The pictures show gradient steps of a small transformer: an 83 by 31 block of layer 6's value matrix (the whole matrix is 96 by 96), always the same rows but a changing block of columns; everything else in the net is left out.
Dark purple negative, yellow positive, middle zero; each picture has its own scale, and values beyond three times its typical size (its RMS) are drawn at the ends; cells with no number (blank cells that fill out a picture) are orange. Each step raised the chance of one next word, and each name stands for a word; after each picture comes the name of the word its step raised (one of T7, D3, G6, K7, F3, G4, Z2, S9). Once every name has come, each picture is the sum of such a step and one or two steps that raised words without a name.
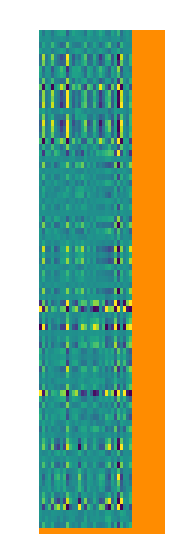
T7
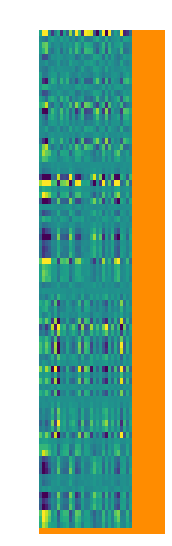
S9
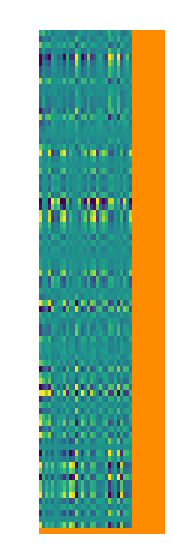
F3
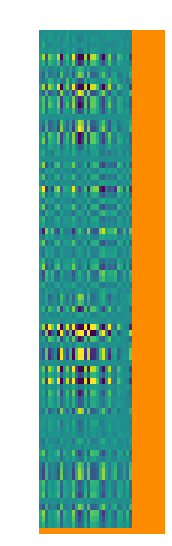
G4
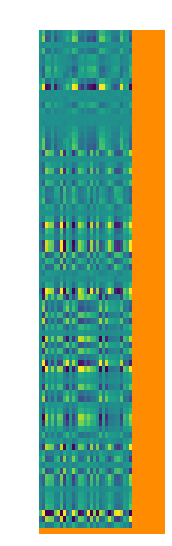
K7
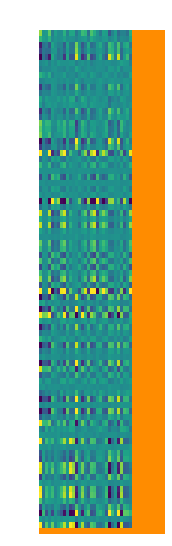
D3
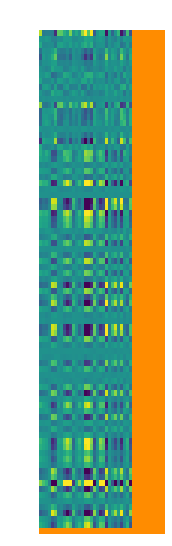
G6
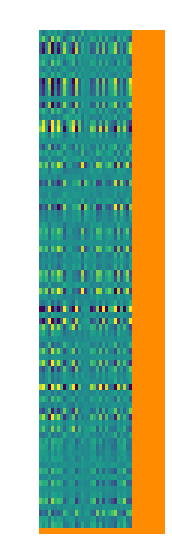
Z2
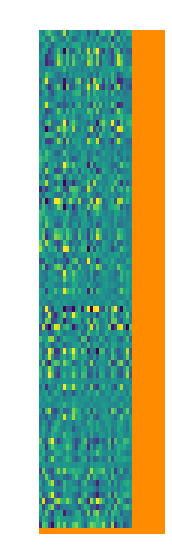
Z2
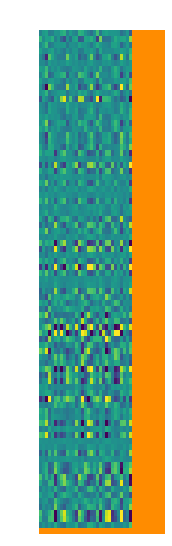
G4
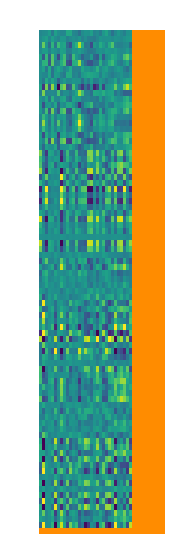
G4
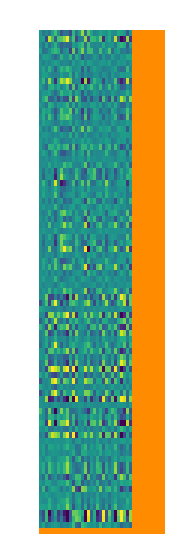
S9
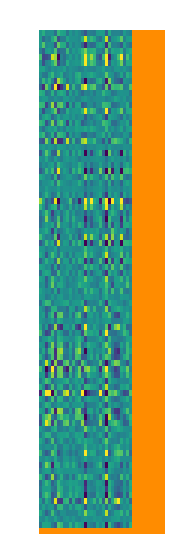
F3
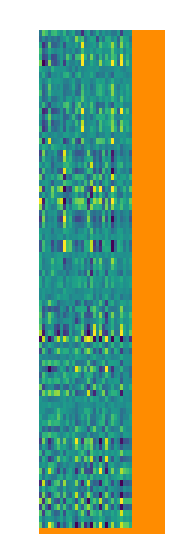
F3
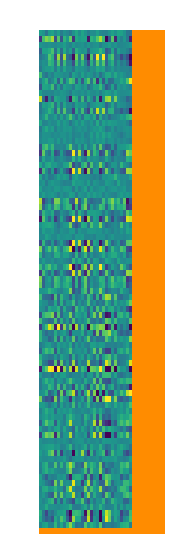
F3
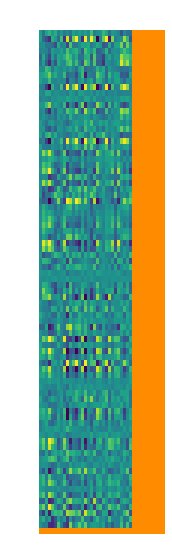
K7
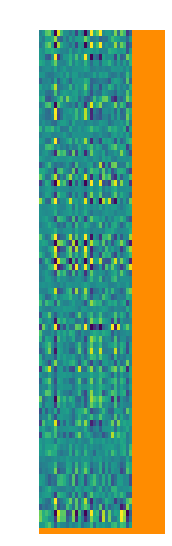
S9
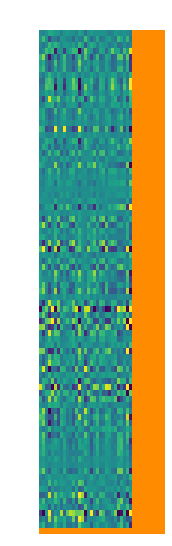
Z2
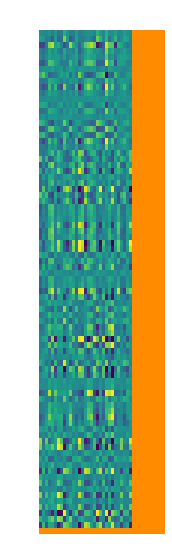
K7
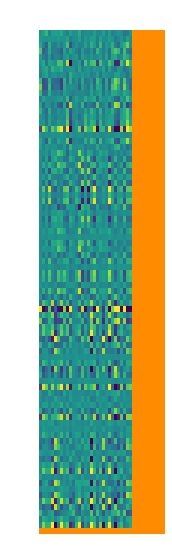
Z2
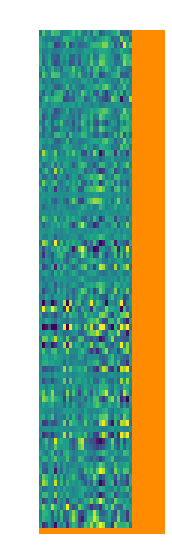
T7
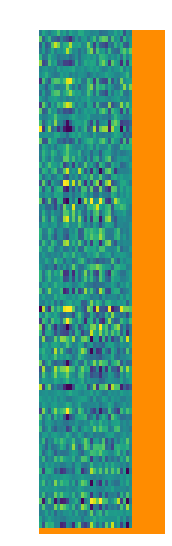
Z2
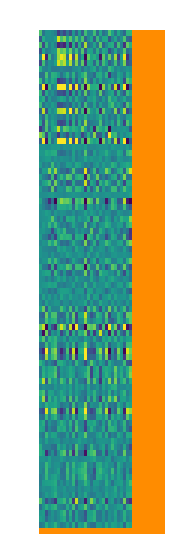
G4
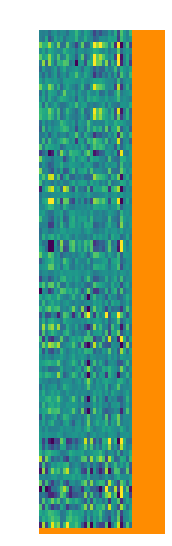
D3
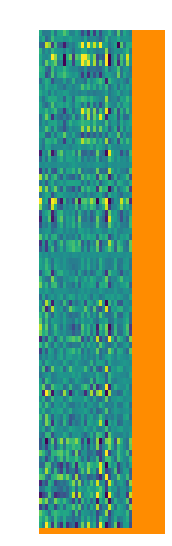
F3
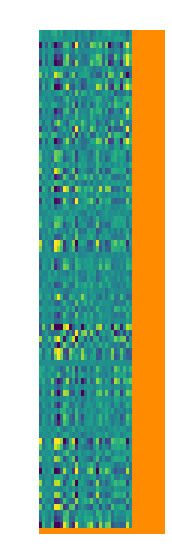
G4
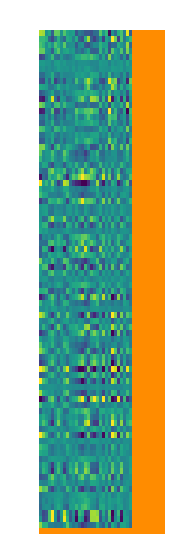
S9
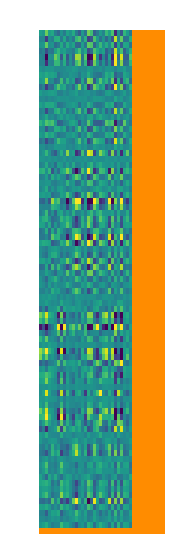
F3
